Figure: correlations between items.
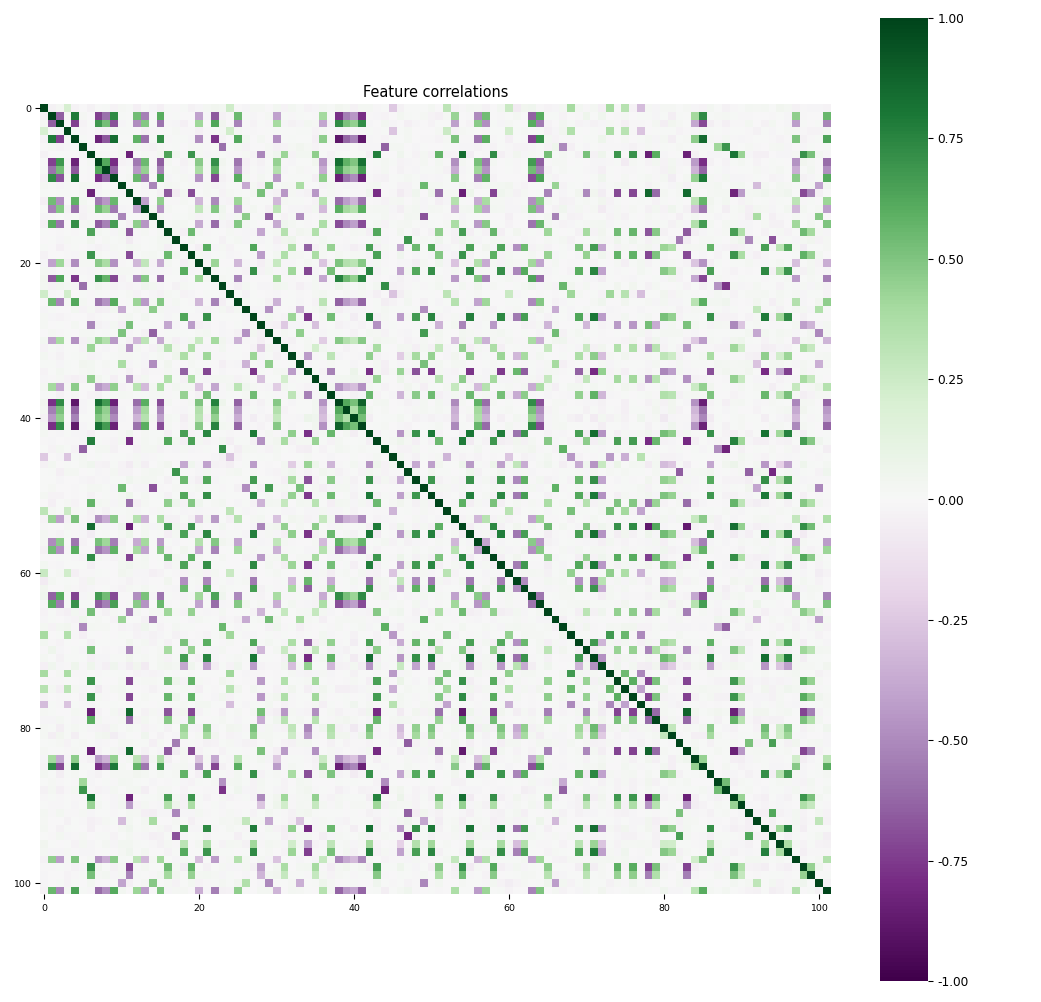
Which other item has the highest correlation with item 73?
68
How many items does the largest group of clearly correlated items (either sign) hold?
27
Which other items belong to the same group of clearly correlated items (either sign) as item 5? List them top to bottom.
23, 44, 67, 87, 88
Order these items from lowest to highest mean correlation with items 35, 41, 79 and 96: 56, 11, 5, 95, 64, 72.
11, 64, 72, 5, 95, 56
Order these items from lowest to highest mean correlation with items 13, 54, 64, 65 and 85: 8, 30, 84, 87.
8, 30, 87, 84
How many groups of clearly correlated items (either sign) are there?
7
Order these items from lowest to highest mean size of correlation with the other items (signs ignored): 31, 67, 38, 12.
67, 31, 12, 38
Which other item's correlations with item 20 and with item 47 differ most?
94
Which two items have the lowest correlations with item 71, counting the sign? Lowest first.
34, 61
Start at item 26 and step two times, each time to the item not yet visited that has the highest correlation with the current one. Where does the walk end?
100
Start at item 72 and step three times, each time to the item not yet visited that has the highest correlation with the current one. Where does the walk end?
46
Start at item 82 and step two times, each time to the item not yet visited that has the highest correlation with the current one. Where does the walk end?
91
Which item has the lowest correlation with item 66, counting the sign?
14
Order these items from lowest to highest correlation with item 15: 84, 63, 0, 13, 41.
41, 63, 13, 0, 84
